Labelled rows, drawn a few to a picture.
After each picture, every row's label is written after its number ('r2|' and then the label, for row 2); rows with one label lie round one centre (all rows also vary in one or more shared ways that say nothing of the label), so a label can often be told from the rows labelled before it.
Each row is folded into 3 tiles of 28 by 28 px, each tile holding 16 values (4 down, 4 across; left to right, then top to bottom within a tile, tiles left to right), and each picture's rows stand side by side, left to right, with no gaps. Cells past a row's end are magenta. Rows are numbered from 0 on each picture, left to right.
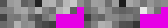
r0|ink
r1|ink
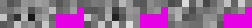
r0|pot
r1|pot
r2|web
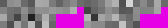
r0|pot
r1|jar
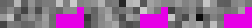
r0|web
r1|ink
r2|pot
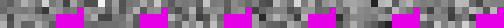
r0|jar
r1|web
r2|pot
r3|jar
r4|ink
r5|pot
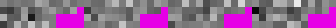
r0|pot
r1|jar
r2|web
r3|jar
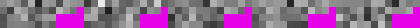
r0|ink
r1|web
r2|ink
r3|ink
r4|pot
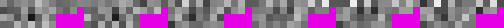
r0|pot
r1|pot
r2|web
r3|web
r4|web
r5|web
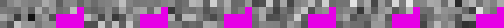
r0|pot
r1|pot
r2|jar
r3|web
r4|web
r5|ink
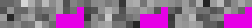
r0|jar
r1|ink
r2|ink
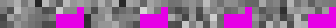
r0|ink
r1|ink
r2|pot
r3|pot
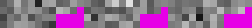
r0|ink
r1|jar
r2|pot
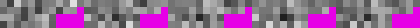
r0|web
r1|pot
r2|pot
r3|pot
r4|pot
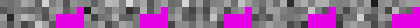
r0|jar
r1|jar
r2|web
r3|ink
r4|ink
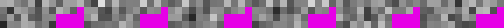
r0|ink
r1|web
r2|web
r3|web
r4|pot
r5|ink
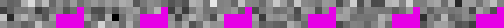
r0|jar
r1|pot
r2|jar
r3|jar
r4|web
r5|ink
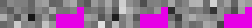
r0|pot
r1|pot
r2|jar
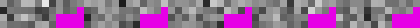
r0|jar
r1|ink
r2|ink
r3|ink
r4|pot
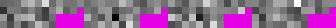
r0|jar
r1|pot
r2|pot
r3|jar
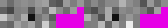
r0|pot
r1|pot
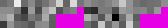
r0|web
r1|pot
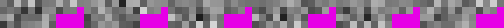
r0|web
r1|ink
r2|pot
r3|pot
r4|pot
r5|web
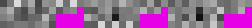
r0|web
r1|pot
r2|pot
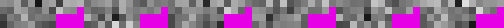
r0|ink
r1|pot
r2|ink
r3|web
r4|pot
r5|ink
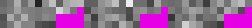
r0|ink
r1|jar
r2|ink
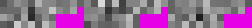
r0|pot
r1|web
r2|pot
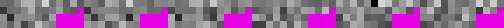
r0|jar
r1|jar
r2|jar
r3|pot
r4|ink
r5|web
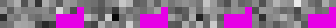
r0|ink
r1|pot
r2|pot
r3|jar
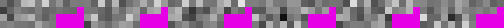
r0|jar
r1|web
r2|web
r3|pot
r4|web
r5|pot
